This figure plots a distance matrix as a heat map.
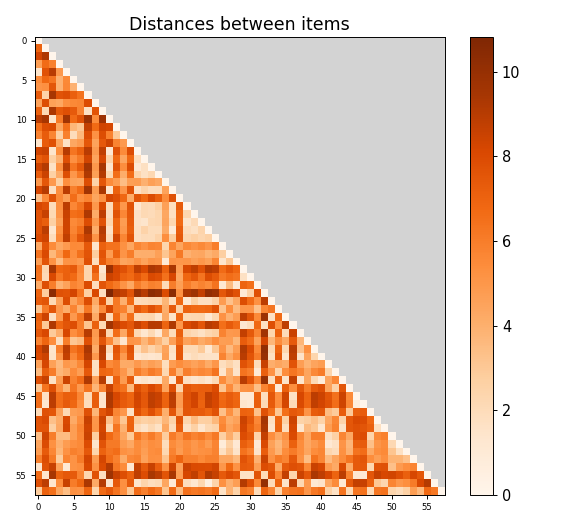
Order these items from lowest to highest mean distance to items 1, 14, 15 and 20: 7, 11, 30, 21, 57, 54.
21, 30, 57, 7, 54, 11
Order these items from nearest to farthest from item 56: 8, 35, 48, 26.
35, 48, 8, 26
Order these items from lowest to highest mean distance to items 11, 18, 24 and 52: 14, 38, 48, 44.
38, 48, 14, 44
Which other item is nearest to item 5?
12
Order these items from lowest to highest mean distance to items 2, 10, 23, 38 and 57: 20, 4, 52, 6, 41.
41, 52, 6, 20, 4
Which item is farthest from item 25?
32
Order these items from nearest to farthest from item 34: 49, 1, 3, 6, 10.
6, 3, 1, 49, 10
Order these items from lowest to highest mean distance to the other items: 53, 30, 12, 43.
43, 12, 53, 30
